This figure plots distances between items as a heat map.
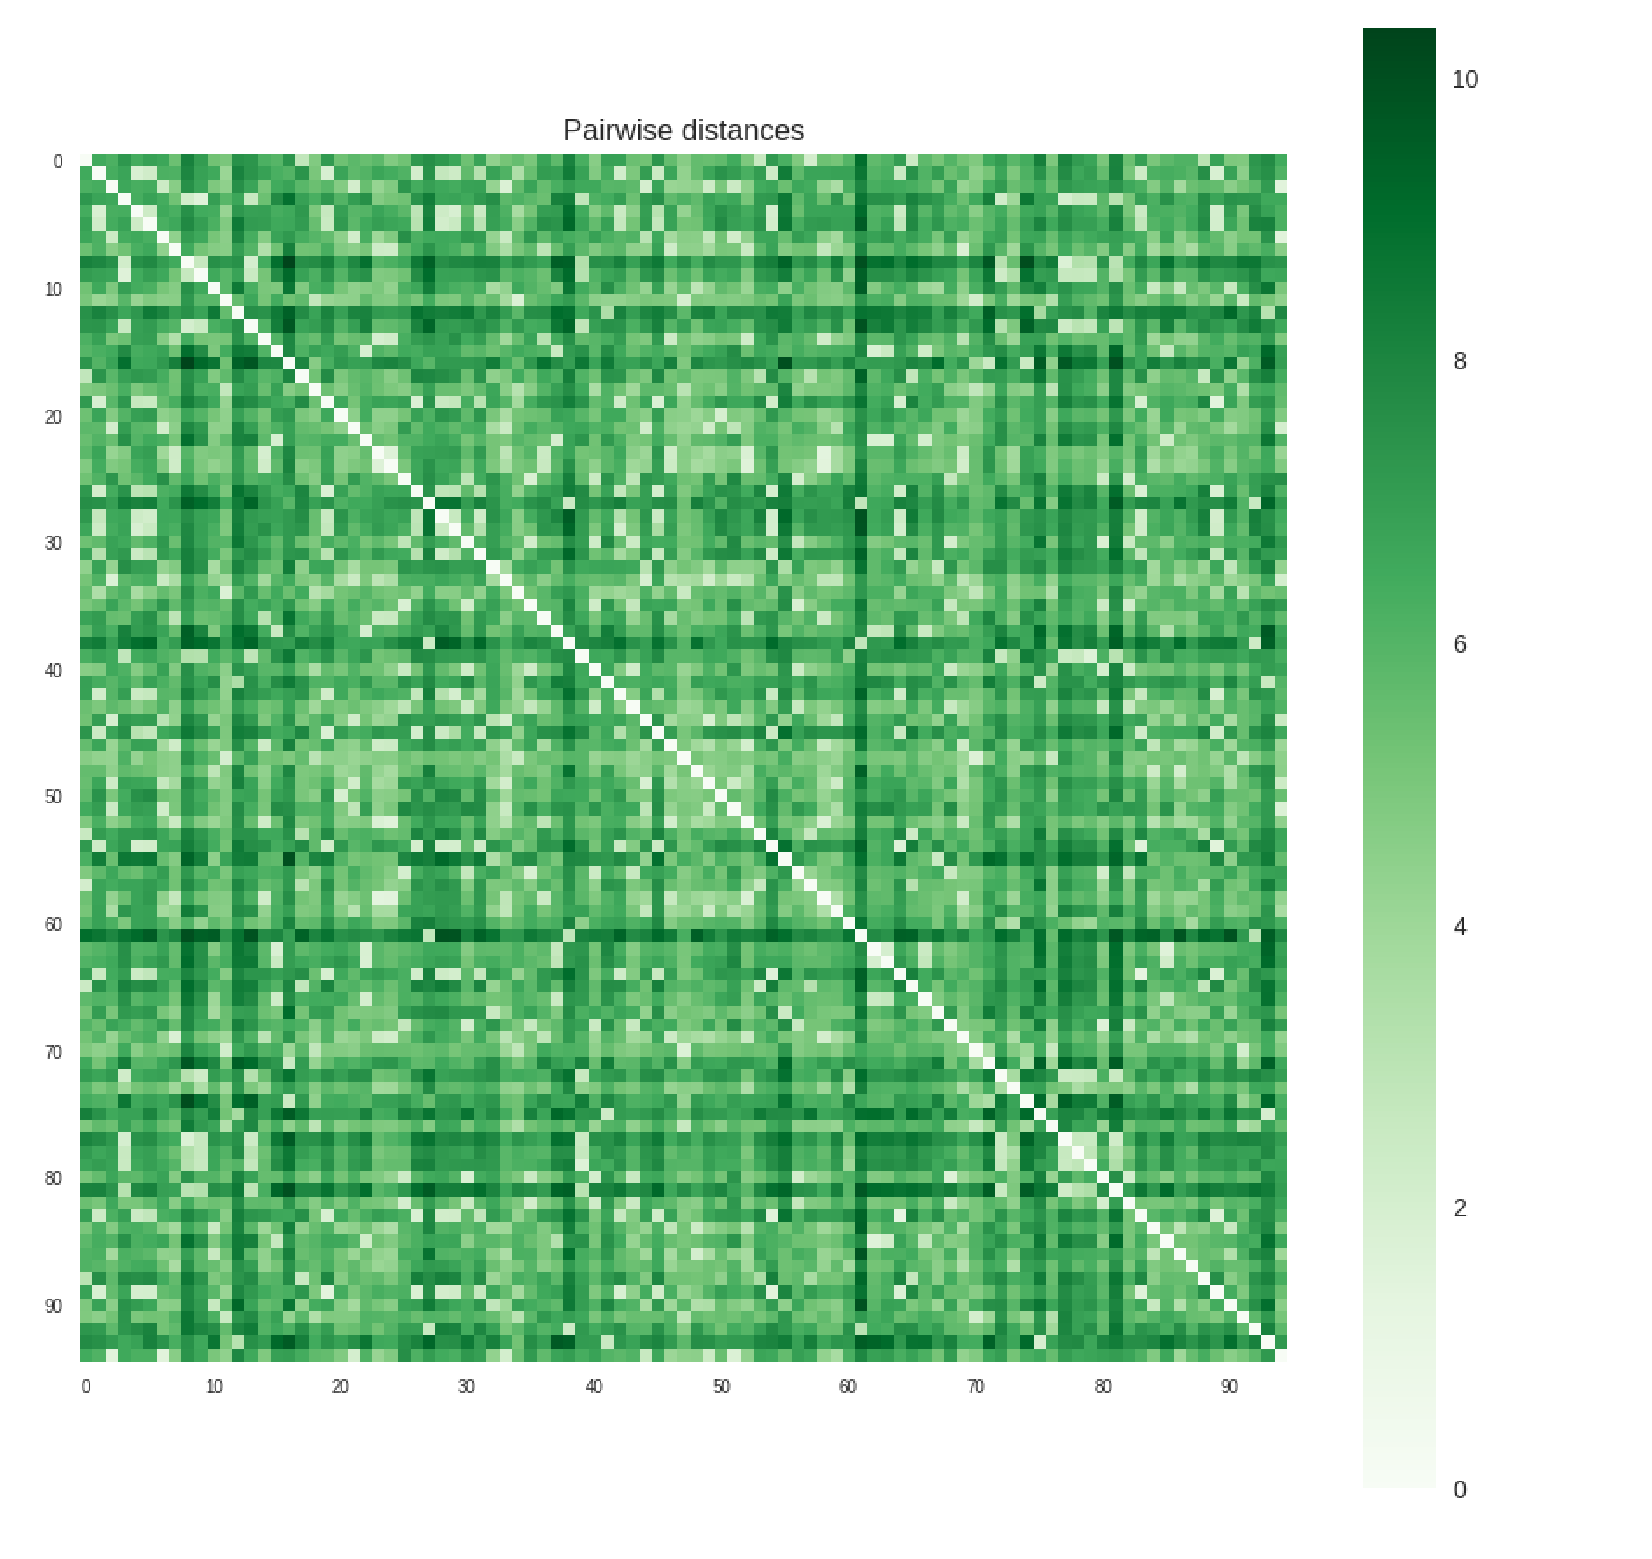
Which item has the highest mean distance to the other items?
61
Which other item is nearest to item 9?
3
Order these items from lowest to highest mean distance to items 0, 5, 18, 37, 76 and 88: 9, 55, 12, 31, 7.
7, 31, 55, 9, 12
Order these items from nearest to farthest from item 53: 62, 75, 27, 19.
62, 27, 19, 75
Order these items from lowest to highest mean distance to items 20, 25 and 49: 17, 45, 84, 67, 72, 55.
84, 17, 67, 55, 72, 45
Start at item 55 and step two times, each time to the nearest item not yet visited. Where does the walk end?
32
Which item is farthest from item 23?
16
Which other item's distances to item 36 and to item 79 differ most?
39
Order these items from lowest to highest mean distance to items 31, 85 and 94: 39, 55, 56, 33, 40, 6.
33, 6, 40, 56, 55, 39
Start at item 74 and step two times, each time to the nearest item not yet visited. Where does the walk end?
71
